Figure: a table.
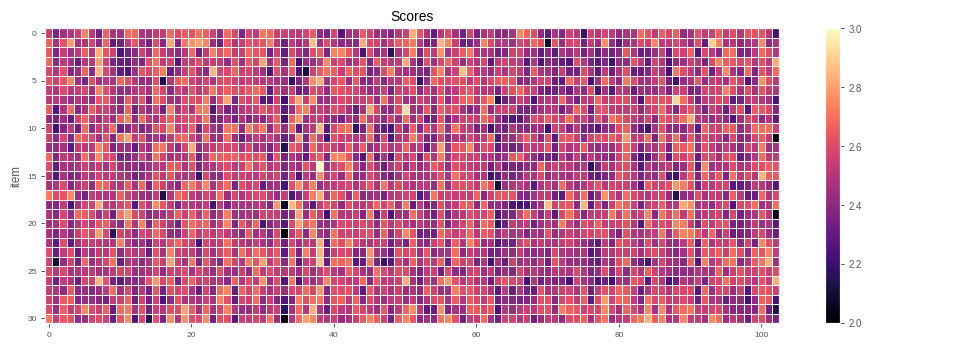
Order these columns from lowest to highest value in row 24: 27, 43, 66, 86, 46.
43, 46, 66, 27, 86
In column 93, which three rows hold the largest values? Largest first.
1, 30, 21
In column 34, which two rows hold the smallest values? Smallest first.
5, 17
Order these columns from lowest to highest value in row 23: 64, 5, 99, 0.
64, 5, 0, 99
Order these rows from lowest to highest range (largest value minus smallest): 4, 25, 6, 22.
25, 6, 22, 4
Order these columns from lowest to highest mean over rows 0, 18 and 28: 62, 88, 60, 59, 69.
60, 69, 62, 88, 59
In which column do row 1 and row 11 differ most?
70
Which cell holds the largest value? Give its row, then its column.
14, 38
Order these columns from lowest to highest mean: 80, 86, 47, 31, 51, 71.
71, 31, 47, 80, 51, 86
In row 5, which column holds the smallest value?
16
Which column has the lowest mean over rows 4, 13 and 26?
87
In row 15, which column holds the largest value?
100
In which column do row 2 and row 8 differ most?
23
